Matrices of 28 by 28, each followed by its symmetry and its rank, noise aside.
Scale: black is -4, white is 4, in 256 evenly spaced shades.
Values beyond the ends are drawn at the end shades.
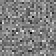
antisymmetric, rank six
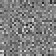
antisymmetric, rank six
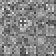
symmetric, rank five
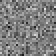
no symmetry, rank six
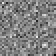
symmetric, rank five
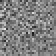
no symmetry, rank five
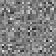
no symmetry, rank five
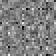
no symmetry, rank four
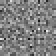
antisymmetric, rank four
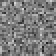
symmetric, rank five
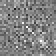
symmetric, rank six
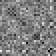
symmetric, rank five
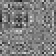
symmetric, rank four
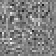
no symmetry, rank six
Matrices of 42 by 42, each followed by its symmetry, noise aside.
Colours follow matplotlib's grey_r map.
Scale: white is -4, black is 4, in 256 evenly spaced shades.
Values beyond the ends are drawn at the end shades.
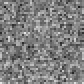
mirrored left to right.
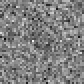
symmetric across the other diagonal.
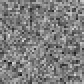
symmetric across the other diagonal.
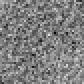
symmetric.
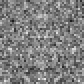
mirrored left to right.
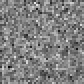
symmetric.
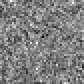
antisymmetric.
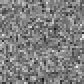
no symmetry.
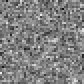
no symmetry.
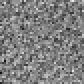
antisymmetric.
